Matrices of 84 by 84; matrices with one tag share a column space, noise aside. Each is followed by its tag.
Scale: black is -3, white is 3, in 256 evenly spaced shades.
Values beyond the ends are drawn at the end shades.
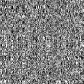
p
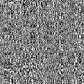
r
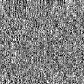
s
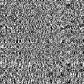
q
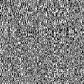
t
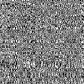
q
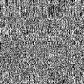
s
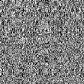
t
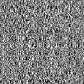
p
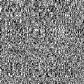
t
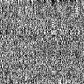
s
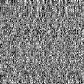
s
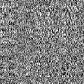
t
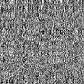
s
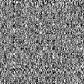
r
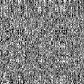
s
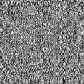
r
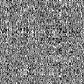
t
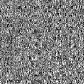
p
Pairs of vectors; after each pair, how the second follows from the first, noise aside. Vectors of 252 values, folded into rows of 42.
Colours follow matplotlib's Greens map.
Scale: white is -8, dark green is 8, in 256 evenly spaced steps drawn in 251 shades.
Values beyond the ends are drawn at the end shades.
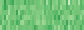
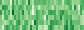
wrapped around, negated, scaled up.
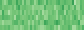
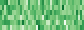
wrapped around, negated, scaled up.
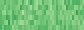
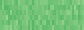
reversed, negated, shrunk.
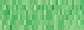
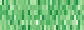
wrapped around, negated, scaled up.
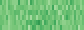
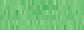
reversed, shrunk.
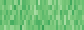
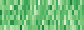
scaled up.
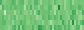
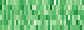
wrapped around, negated, scaled up.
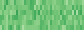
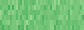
wrapped around, negated, shrunk.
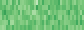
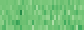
wrapped around, negated, partly zeroed.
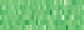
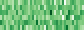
scaled up.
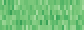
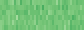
reversed, shrunk.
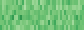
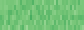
wrapped around, negated, shrunk.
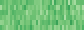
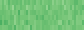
reversed, negated, shrunk.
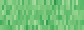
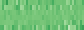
wrapped around, negated, partly zeroed.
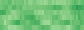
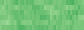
reversed, negated, shrunk.
